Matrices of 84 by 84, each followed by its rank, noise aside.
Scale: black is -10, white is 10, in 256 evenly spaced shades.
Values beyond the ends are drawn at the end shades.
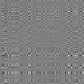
two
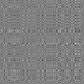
two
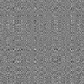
four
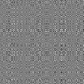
three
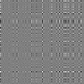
one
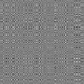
two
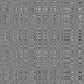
two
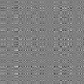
two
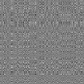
three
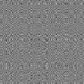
three
